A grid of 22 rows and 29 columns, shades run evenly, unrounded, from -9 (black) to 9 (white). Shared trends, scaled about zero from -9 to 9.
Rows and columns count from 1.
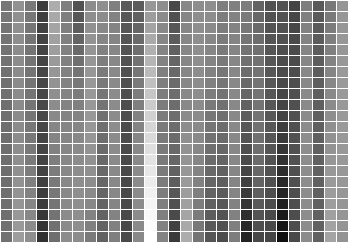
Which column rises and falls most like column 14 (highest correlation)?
1
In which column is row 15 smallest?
24
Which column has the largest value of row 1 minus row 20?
21
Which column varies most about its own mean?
13
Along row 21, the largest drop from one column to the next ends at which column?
14
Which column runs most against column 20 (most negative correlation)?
2
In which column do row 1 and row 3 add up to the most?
5
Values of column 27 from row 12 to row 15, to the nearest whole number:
-2 -2 -2 -2
